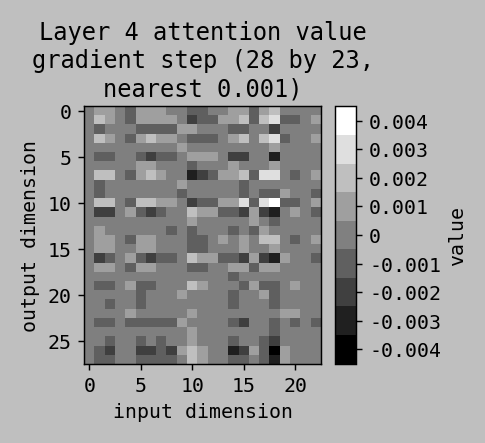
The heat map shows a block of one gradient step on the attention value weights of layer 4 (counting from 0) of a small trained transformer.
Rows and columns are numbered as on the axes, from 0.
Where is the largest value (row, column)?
10, 18
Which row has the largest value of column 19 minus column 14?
26
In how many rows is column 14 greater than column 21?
7
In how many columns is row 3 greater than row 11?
12
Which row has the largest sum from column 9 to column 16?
19
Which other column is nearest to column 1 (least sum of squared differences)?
15
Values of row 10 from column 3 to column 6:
0 -0.001 0.002 0.002
